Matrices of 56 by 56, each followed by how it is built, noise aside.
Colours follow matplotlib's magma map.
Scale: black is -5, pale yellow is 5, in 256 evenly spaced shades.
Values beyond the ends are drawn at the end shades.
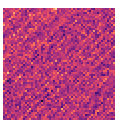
Hankel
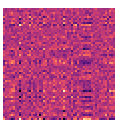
low rank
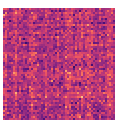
blocks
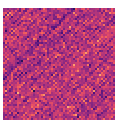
Hankel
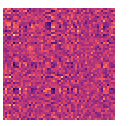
low rank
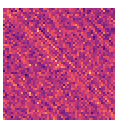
Toeplitz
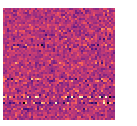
uneven rows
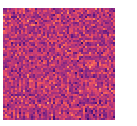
blocks
